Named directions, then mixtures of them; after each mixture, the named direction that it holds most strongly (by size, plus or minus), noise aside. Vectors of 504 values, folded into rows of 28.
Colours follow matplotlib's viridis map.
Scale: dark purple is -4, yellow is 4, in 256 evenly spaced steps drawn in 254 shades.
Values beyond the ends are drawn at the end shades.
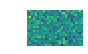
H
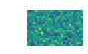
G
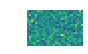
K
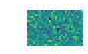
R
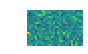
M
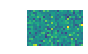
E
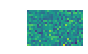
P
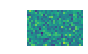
G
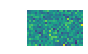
P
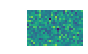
R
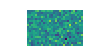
G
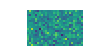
G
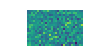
P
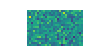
H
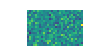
K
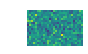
K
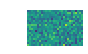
P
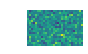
K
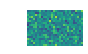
R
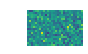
G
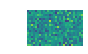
P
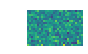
P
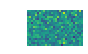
H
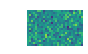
E
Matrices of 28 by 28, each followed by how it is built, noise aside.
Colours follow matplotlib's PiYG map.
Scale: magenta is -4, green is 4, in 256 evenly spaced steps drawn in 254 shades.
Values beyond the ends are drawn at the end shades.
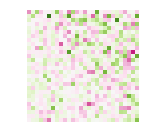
upper triangular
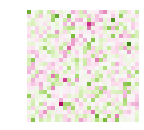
Hankel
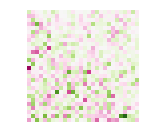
lower triangular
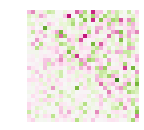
upper triangular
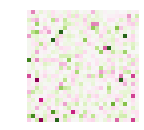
sparse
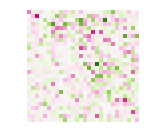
upper triangular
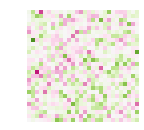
Hankel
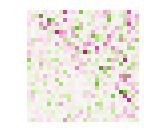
upper triangular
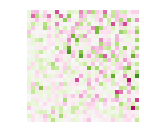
upper triangular
